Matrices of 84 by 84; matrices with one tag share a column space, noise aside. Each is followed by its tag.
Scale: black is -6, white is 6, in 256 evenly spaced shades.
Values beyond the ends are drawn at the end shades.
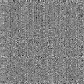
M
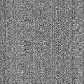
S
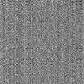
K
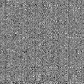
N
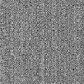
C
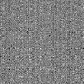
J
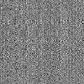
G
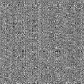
N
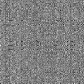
S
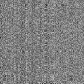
N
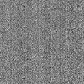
J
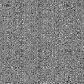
N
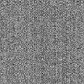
K
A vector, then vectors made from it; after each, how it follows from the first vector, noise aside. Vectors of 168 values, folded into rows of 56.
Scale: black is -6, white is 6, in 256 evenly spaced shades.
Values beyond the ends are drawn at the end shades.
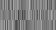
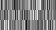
reversed, negated, scaled up.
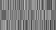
wrapped around.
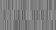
shrunk.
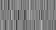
partly zeroed.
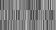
reversed.
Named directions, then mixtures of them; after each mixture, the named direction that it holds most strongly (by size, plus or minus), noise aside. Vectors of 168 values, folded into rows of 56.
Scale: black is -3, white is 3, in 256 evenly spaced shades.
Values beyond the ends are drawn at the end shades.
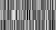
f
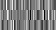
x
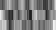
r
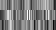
r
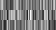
x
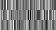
x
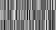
f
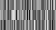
f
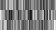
r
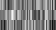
f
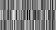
f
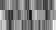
r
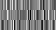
x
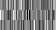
f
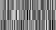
f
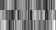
r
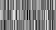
f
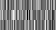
f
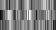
r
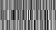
f
